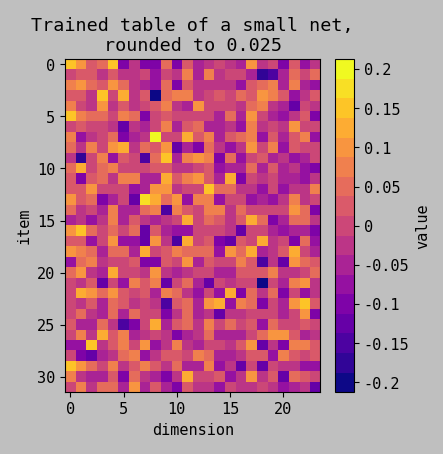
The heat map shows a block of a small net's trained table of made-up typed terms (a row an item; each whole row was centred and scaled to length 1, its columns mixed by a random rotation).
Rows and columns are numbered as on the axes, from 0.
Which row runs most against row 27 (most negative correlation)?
17
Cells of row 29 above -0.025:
12
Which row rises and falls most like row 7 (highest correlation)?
25
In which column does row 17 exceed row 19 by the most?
18
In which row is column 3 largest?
3
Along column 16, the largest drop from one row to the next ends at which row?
16
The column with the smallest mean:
20
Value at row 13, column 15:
0
